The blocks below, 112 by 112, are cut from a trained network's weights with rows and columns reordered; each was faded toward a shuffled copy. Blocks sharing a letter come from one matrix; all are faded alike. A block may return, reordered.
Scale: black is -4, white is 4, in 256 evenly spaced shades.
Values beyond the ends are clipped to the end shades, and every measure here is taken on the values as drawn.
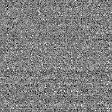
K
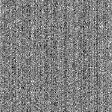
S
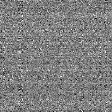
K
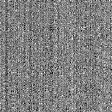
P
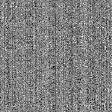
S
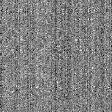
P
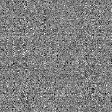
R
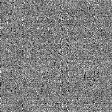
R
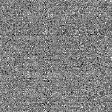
R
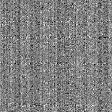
S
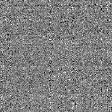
R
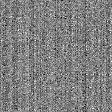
P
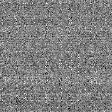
K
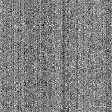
S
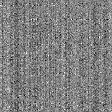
S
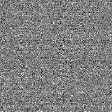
R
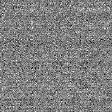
K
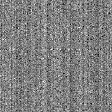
S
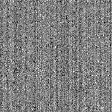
S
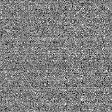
K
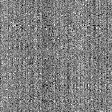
S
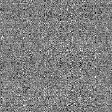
R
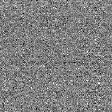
R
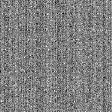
S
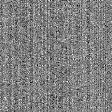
S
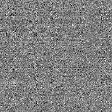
R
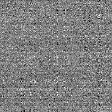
K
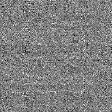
R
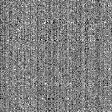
S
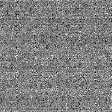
K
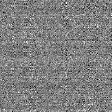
K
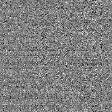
R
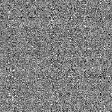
R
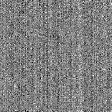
P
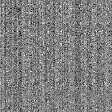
S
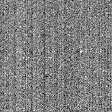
P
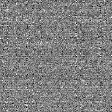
K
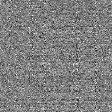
R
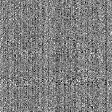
S
